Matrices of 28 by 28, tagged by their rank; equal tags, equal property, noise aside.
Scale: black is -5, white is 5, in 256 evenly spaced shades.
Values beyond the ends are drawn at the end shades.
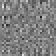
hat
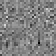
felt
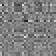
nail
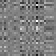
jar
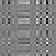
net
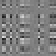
net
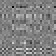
jar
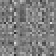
nail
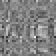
nail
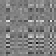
net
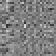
hat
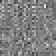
felt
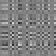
net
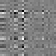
net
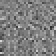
hat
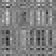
net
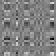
jar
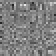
felt
